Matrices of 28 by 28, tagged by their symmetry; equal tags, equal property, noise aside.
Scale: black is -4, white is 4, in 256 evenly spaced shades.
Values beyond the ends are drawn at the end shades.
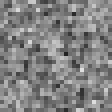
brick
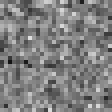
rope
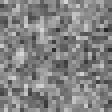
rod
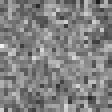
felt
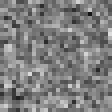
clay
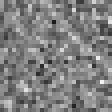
clay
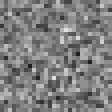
rope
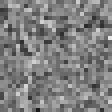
rope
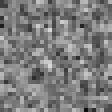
clay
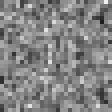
rod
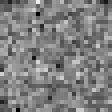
felt
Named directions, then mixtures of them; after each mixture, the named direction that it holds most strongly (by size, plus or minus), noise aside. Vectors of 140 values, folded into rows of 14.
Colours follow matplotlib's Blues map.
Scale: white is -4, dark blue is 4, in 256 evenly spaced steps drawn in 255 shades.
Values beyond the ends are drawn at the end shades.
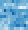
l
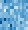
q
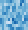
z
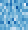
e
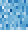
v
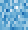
e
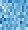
v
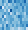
v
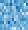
e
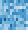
q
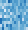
v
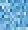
v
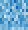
e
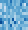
e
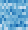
l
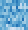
z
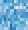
q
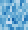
z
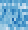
l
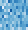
v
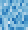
z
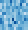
z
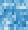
l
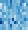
e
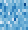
e
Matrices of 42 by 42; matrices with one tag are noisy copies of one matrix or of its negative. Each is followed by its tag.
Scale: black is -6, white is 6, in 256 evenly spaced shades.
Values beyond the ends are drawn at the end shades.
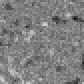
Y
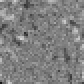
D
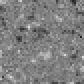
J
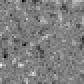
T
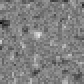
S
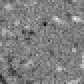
Y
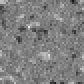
J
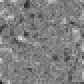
D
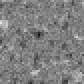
S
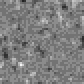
T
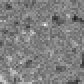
Y
